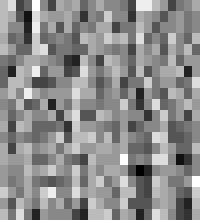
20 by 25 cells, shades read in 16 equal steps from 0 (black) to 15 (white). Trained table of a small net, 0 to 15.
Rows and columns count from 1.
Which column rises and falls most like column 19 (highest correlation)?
2
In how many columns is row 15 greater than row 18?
9
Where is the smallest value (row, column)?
16, 18
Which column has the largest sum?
25
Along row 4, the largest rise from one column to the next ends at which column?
5
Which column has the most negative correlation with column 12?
23
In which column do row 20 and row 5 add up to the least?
11
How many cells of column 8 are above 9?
4
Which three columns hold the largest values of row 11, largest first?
10, 21, 13
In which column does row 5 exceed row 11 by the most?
24
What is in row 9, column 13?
6
